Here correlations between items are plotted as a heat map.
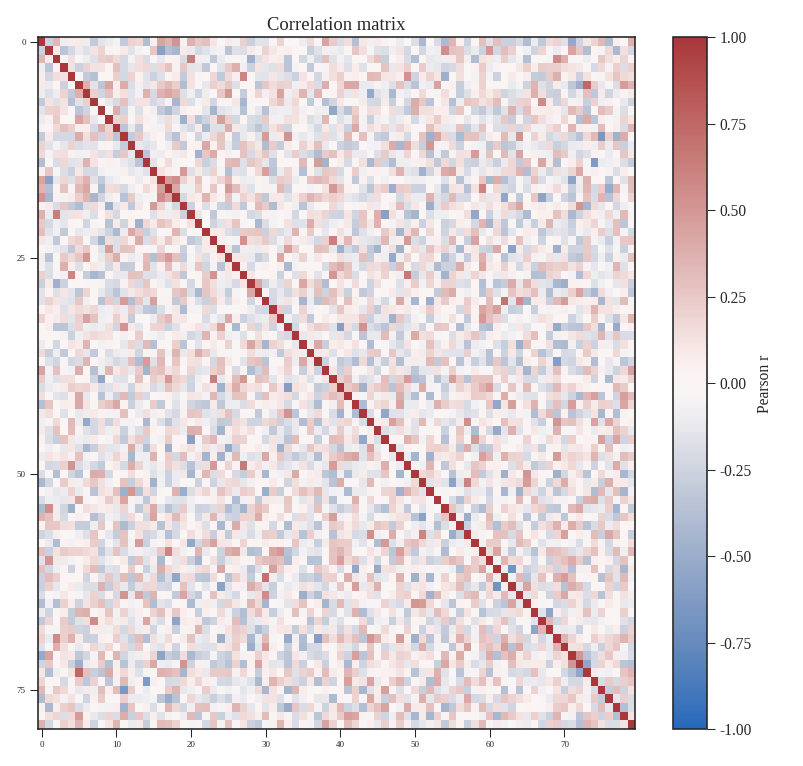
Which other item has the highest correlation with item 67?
7
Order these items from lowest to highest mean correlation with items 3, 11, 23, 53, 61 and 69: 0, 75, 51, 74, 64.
75, 0, 51, 74, 64
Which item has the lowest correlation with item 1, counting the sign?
16
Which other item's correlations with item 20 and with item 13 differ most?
58
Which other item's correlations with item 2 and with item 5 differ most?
73
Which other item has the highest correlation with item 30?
62
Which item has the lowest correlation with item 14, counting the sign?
74
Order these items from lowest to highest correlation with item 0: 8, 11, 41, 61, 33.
11, 8, 33, 41, 61
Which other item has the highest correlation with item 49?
27
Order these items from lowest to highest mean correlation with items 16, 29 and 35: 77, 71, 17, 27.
71, 77, 27, 17
